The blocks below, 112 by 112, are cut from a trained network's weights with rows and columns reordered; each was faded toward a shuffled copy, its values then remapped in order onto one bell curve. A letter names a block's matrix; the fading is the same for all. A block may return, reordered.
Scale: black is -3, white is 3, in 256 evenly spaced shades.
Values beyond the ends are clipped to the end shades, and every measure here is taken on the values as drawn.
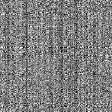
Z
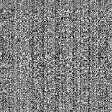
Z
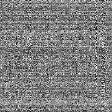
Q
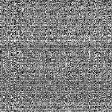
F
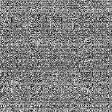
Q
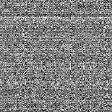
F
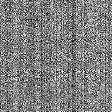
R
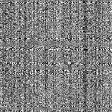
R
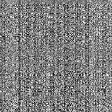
R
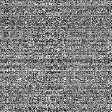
F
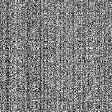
R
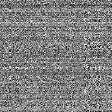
F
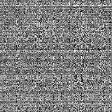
F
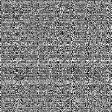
F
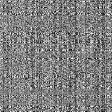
R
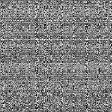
F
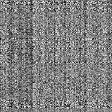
R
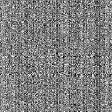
Z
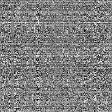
F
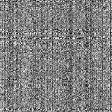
R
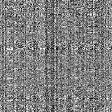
R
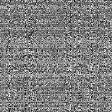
Q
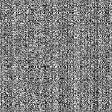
R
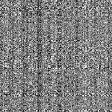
Z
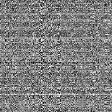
F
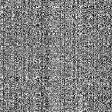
Z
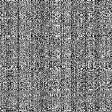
R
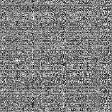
Q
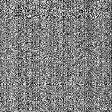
Z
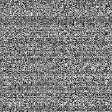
Q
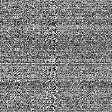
F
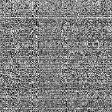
F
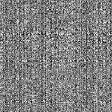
Z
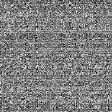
Q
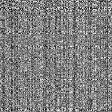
R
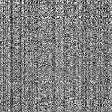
R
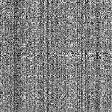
R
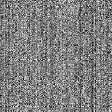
Z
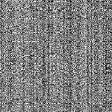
R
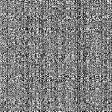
Z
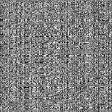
R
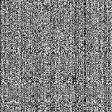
Z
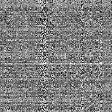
F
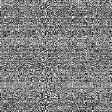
Q
